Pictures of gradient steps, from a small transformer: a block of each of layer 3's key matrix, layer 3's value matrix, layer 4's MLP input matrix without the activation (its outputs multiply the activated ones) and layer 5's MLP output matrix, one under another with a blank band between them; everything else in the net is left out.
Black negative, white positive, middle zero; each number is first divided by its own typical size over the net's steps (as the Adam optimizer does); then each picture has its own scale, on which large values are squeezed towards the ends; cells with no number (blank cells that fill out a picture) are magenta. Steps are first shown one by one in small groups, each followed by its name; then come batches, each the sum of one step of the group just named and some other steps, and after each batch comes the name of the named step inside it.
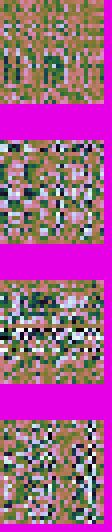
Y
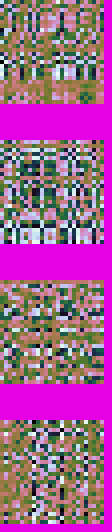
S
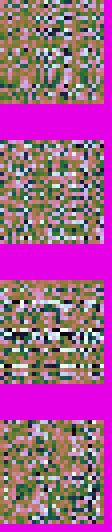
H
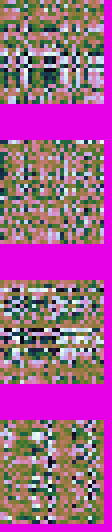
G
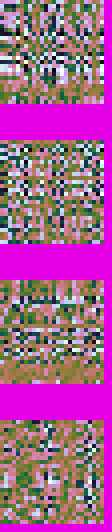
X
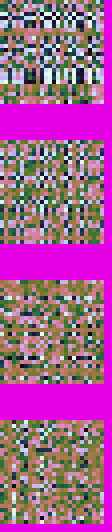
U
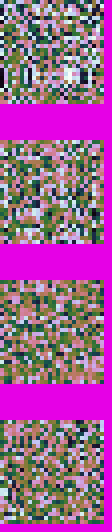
S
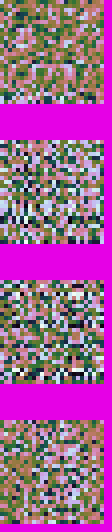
S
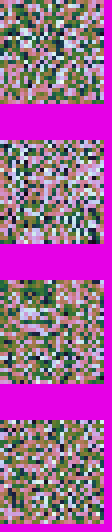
X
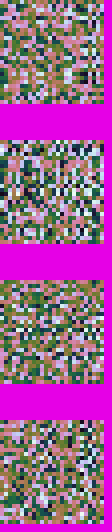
Y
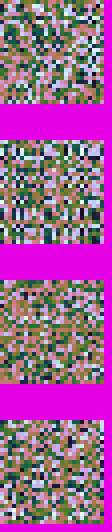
U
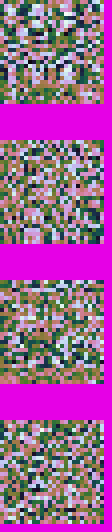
G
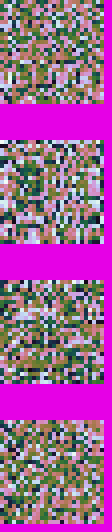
S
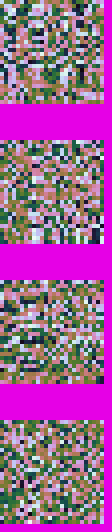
G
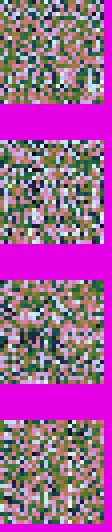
G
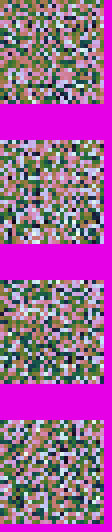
H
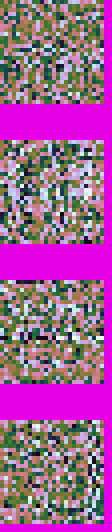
Y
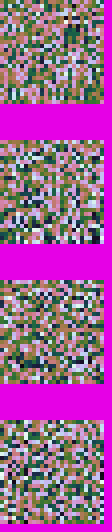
U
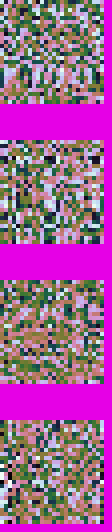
X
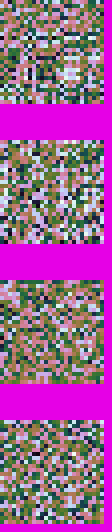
S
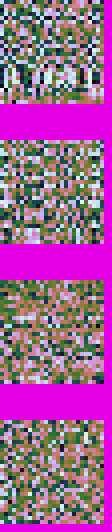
U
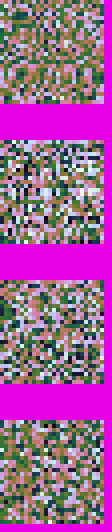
S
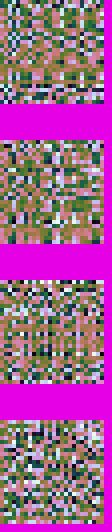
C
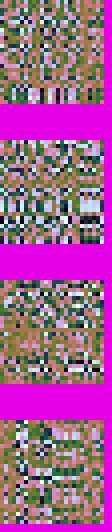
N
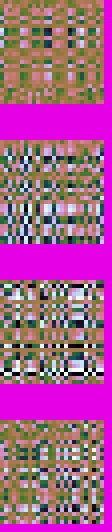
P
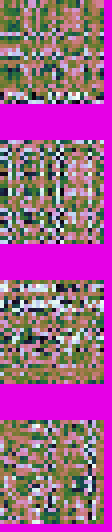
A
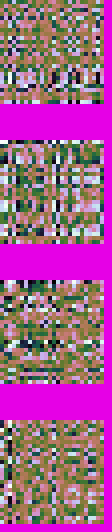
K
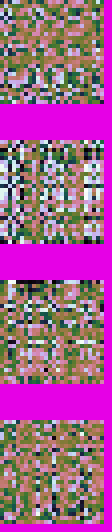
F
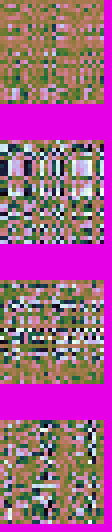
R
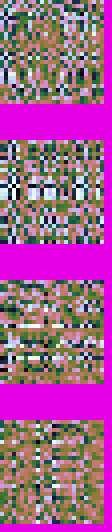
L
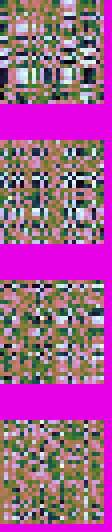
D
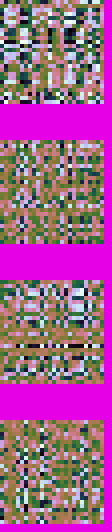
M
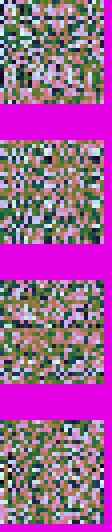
P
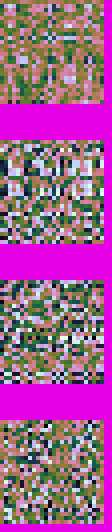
R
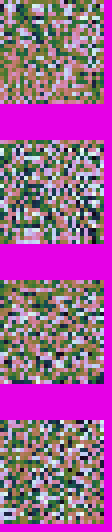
R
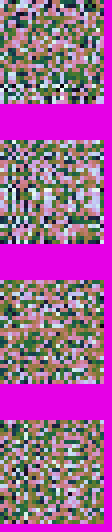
L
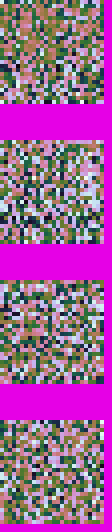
A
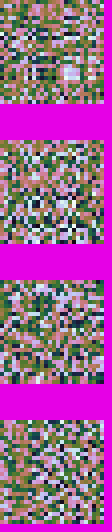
P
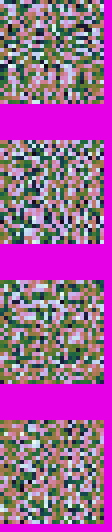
A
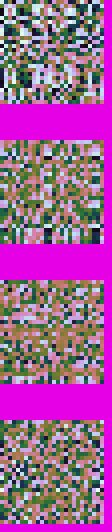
M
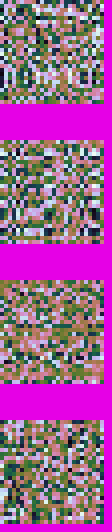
D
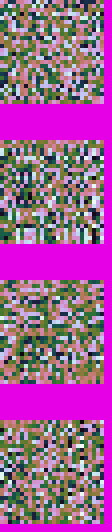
D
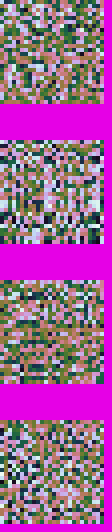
C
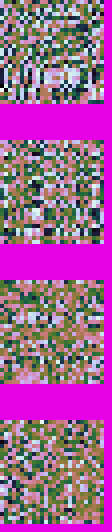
D
